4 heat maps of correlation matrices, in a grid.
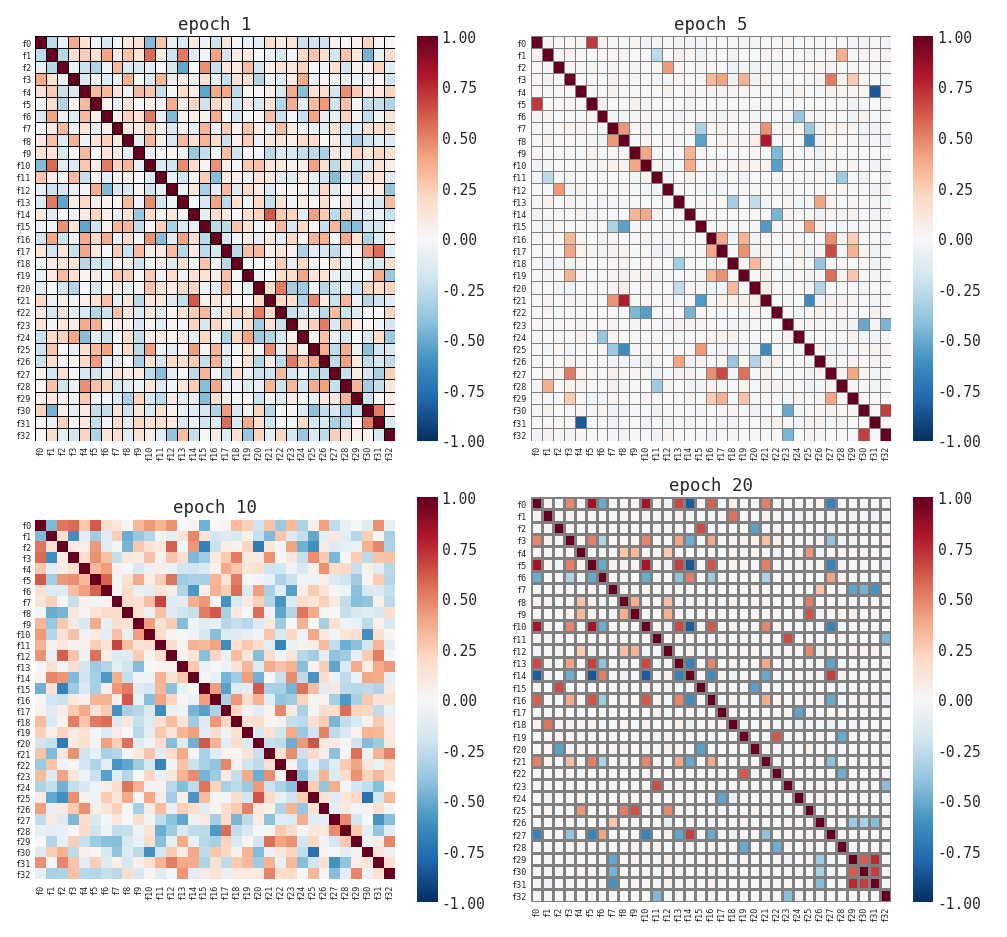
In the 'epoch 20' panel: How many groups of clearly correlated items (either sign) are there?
8
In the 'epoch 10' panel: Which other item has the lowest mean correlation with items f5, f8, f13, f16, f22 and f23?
f27
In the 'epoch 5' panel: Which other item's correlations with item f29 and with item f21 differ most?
f8
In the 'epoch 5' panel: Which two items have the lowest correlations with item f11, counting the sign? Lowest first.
f28, f1
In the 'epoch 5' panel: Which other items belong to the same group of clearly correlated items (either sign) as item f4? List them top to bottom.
f31
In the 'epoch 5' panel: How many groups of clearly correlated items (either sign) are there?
10
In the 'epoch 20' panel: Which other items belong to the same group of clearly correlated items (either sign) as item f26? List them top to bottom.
f7, f29, f30, f31
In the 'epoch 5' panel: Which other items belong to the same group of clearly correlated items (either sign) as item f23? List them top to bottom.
f30, f32
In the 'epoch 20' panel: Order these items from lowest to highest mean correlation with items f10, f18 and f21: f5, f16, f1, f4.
f4, f1, f16, f5
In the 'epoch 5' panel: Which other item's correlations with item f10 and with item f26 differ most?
f22
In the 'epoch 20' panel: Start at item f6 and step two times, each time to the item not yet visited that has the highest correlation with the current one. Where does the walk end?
f27
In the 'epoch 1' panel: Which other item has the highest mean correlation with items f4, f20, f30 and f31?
f17
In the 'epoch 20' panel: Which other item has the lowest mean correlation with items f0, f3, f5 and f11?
f14
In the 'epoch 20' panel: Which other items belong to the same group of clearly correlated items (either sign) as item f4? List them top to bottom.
f8, f9, f12, f25
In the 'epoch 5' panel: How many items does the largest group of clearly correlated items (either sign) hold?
6
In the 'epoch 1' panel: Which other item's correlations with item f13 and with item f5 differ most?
f32
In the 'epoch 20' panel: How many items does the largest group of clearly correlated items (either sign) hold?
10
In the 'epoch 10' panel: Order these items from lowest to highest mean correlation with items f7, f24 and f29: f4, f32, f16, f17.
f17, f4, f16, f32
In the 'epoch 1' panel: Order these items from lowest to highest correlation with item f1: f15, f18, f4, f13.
f15, f18, f4, f13
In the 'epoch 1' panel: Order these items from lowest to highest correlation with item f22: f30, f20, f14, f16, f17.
f16, f30, f17, f14, f20
